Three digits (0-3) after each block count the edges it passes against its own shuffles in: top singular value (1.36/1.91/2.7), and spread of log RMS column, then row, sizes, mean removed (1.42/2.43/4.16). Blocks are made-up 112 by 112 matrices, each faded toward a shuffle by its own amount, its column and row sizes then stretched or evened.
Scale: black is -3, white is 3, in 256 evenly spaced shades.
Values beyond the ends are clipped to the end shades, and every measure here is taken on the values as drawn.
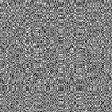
3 1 0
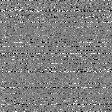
1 0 3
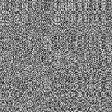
3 1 1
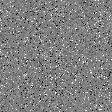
0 1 0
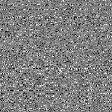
2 0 2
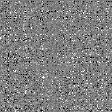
1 2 2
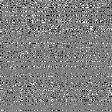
2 1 3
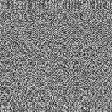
3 0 0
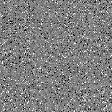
2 1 0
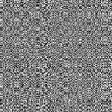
3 2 2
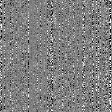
1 3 0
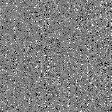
0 2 0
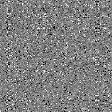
2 1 1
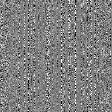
1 3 0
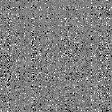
1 2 2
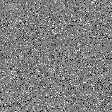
1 0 1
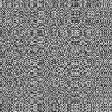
3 1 2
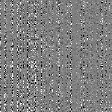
2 3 1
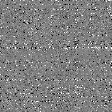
1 1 2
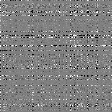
1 2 3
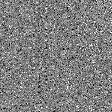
1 1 0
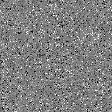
1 1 0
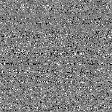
0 0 2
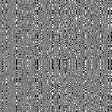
3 3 0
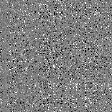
1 2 1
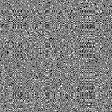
3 1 1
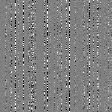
2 3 0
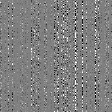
1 3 0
